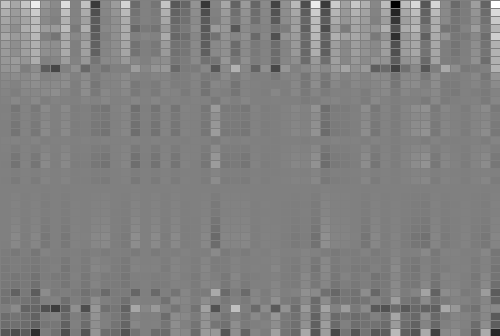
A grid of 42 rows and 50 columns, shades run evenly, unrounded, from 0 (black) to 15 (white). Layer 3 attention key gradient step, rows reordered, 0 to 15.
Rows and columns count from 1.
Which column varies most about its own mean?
50
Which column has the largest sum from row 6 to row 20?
32
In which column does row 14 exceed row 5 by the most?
40
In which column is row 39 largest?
24
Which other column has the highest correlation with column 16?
14
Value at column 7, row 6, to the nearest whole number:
10
